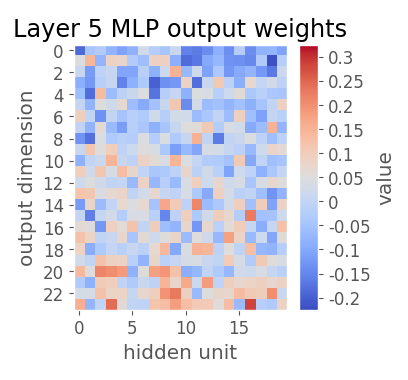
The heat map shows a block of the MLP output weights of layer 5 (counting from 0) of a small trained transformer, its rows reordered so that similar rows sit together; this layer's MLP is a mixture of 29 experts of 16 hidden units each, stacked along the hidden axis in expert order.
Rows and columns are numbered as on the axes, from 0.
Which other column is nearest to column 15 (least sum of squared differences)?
6
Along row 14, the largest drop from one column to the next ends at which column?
12
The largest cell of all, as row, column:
23, 16
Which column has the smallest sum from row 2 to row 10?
1
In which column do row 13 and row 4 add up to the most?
2
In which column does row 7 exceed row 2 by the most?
18
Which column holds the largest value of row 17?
14
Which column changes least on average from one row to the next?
5
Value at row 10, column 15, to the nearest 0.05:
0.1
